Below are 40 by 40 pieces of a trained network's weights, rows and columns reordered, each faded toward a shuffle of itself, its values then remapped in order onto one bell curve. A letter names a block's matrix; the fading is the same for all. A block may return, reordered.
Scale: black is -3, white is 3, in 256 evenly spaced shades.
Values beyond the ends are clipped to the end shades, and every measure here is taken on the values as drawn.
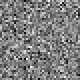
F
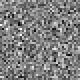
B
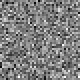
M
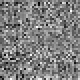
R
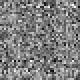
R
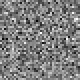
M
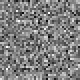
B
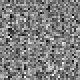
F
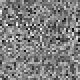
B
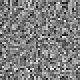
B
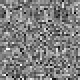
M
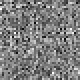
R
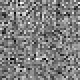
R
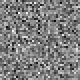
M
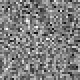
M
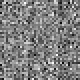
R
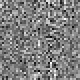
F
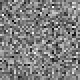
M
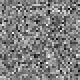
B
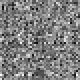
R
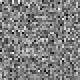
M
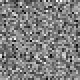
B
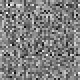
R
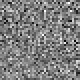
B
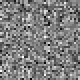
F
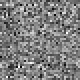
M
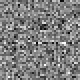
B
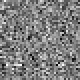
B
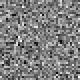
B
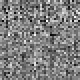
R
